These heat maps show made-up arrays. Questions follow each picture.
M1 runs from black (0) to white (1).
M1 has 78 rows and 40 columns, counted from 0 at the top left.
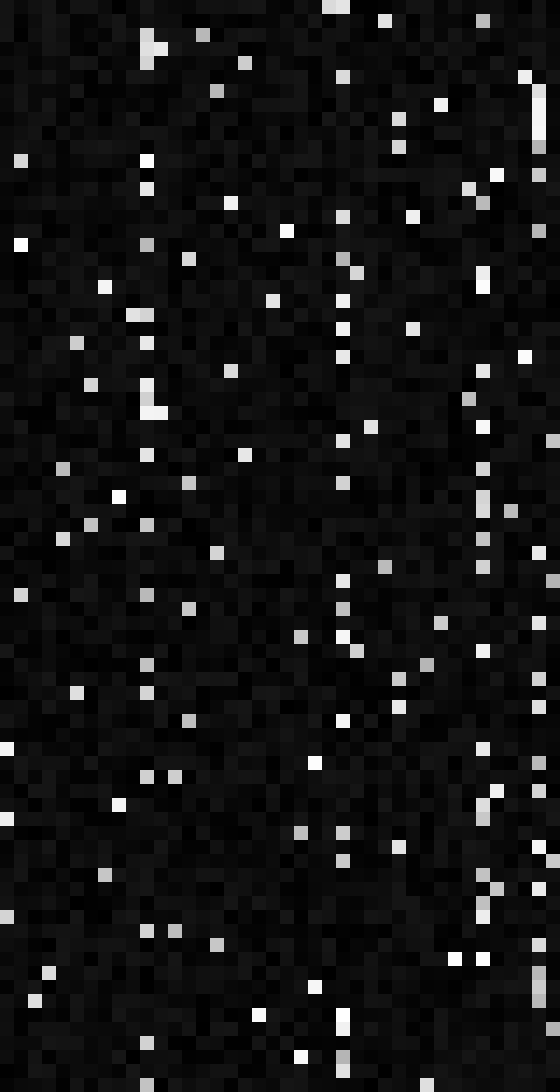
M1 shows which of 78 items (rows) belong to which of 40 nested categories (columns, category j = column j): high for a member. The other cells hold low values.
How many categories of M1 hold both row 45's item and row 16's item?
0
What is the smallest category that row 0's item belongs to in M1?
23
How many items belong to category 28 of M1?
5
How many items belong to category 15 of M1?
3
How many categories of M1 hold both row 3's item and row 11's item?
1
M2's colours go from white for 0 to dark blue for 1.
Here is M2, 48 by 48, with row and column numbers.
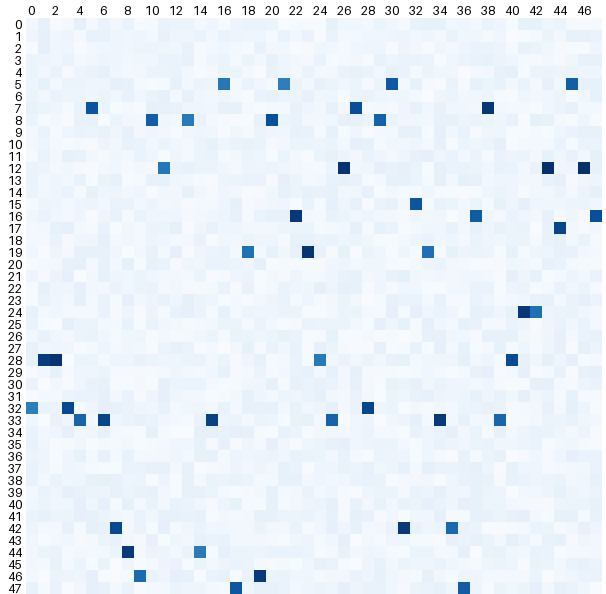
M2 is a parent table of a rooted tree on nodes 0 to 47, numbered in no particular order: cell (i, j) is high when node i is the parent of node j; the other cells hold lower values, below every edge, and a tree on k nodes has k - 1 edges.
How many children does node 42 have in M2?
3
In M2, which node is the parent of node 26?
12
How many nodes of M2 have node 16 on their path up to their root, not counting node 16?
12
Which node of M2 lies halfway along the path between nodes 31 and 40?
24
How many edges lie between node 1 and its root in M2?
7
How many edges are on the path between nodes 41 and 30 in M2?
5
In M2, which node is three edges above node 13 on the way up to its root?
17
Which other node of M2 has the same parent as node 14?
8
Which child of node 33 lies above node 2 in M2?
15
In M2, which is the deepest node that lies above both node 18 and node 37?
19
